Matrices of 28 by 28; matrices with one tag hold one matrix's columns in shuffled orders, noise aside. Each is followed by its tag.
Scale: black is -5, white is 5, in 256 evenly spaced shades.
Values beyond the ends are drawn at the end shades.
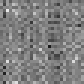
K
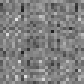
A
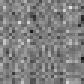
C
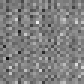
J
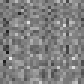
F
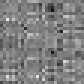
A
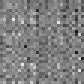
J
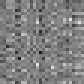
J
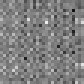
J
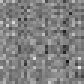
F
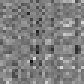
F
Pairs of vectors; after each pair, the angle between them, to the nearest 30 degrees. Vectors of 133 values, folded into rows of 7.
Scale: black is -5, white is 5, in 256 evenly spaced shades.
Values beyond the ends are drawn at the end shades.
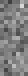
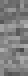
60 degrees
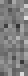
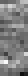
90 degrees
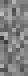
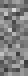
90 degrees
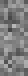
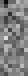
60 degrees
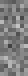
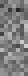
90 degrees
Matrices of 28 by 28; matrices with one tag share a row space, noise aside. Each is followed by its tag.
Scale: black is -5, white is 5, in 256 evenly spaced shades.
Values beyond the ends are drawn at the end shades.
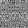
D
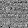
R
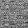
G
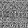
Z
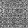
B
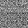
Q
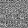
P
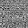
B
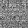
B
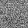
P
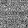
P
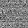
B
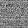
P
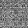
R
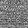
P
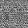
G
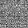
P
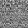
R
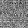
Z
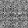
R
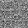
R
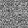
R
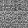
R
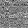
G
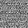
P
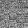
G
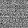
Z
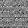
Z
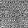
D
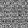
R
